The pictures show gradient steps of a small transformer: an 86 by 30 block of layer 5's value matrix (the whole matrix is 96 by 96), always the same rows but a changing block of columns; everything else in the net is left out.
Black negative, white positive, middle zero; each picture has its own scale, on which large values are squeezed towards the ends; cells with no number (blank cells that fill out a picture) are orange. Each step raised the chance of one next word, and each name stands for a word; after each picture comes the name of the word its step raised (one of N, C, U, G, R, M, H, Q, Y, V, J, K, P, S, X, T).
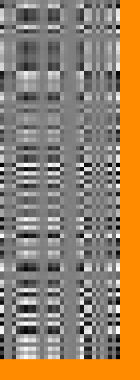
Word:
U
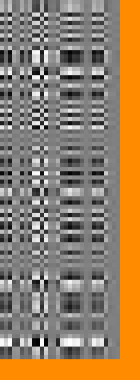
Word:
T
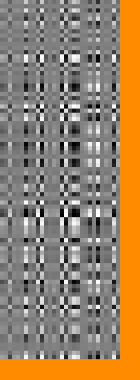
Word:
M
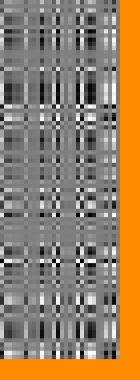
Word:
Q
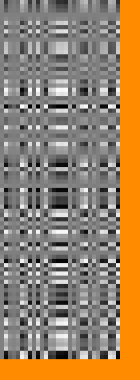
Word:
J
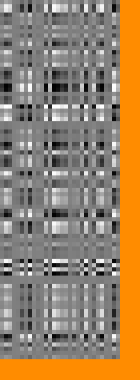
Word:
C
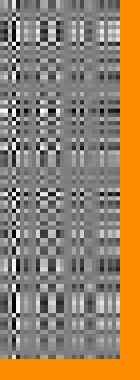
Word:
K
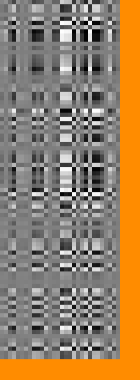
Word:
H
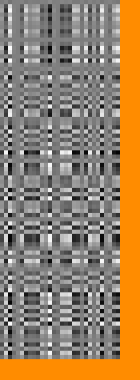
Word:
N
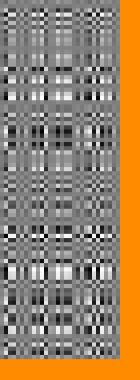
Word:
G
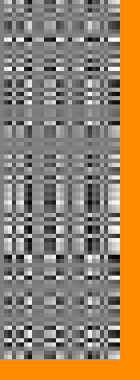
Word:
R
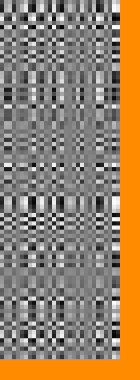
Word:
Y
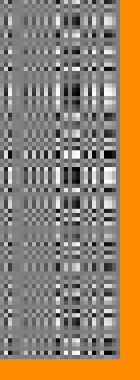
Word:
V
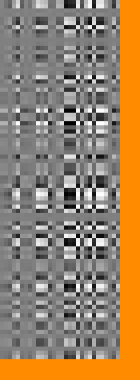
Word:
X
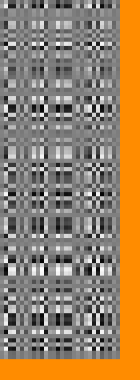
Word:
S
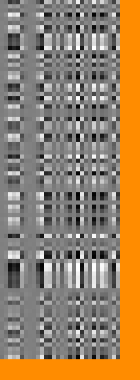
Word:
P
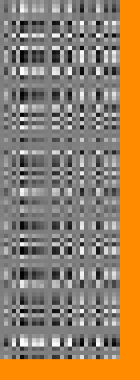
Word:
T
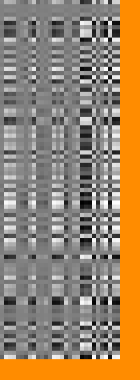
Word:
R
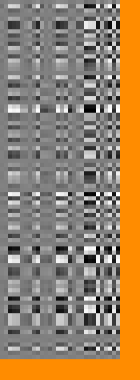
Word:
S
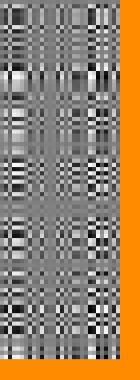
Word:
U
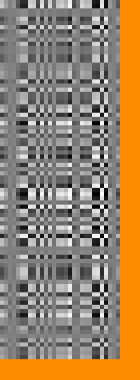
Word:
X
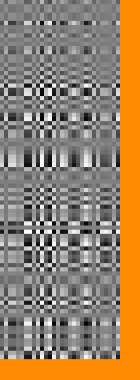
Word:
J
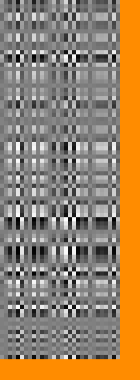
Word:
M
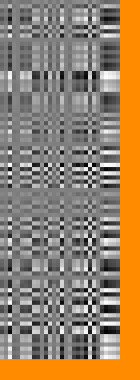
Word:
U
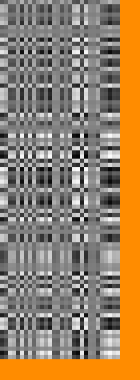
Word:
V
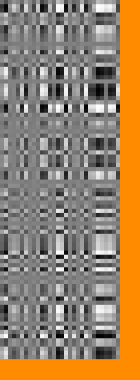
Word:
C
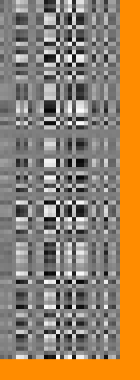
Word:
M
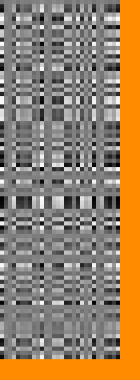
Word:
Y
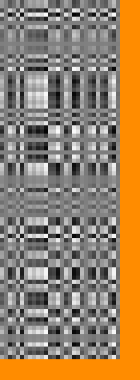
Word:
G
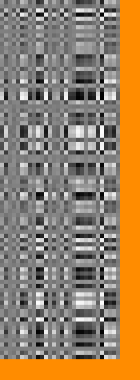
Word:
G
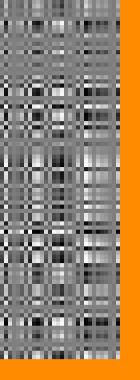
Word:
J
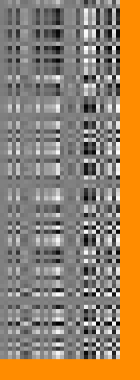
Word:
N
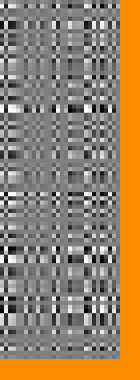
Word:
S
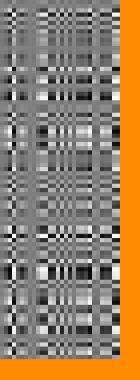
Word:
G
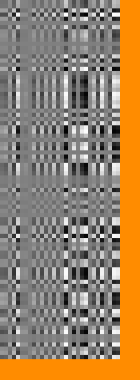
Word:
G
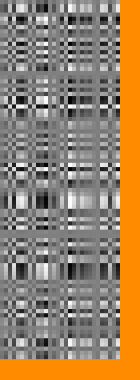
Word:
Y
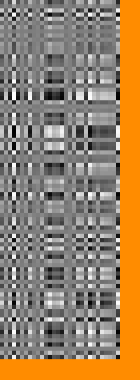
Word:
G
